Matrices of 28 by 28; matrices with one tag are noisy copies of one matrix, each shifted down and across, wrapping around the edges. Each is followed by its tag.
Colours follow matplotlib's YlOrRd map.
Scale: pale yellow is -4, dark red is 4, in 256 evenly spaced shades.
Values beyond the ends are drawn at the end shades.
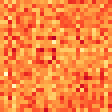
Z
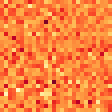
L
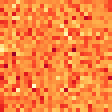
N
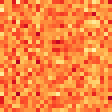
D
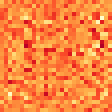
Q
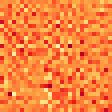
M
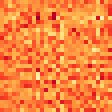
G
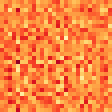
L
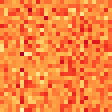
N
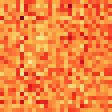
N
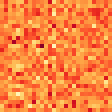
D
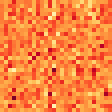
Z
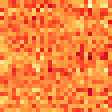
G
